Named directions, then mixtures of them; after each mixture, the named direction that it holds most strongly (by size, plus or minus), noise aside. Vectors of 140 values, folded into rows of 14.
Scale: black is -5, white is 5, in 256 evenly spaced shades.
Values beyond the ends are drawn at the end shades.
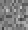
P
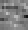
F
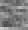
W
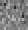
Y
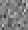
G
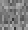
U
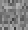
U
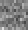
P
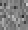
Y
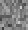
P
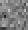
G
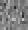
Y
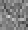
P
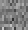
U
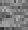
W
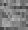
W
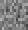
P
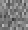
G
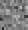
P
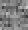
F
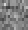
F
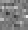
F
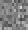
P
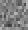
G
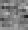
F
